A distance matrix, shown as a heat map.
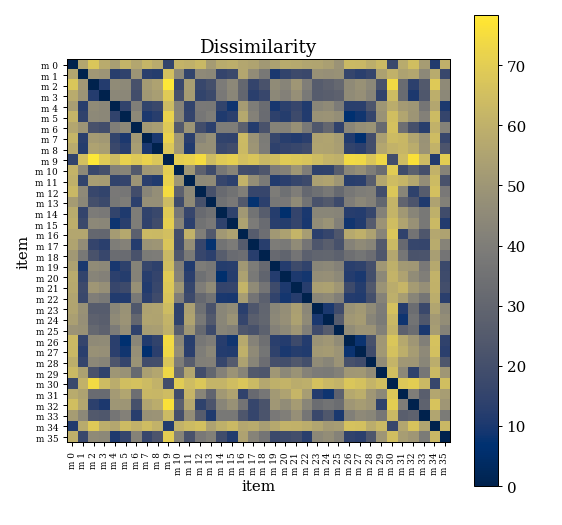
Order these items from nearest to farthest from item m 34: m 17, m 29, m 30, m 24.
m 30, m 24, m 17, m 29
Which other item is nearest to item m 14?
m 20
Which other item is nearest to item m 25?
m 33
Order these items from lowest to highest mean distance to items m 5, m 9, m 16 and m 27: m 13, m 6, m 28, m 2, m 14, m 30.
m 14, m 28, m 13, m 6, m 2, m 30
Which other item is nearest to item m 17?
m 13
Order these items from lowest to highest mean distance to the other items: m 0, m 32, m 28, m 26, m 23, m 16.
m 26, m 28, m 23, m 32, m 16, m 0
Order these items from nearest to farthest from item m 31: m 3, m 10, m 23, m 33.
m 23, m 10, m 33, m 3
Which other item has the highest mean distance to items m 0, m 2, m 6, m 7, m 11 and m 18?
m 9
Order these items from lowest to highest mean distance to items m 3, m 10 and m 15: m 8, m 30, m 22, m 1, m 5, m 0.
m 22, m 5, m 1, m 8, m 0, m 30
